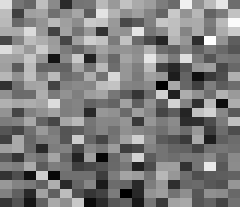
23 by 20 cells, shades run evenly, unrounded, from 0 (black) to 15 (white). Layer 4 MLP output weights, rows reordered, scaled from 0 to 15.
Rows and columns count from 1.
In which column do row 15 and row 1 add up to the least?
6
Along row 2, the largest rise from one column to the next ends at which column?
9
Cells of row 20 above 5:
14
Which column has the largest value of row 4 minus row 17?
12
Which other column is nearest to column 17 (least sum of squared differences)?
19
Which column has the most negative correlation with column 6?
11
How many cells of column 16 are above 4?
19
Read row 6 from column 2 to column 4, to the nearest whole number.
11 9 12
